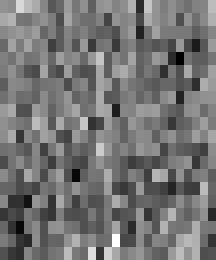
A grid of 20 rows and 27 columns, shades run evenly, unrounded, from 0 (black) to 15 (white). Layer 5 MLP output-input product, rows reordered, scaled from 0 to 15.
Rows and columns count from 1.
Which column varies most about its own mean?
15
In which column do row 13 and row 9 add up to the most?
13
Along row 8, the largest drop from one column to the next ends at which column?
23
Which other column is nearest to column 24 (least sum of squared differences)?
9
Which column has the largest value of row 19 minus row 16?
10
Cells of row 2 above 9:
5
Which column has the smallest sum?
3
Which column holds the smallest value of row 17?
27
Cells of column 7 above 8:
2
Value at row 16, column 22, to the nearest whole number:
6
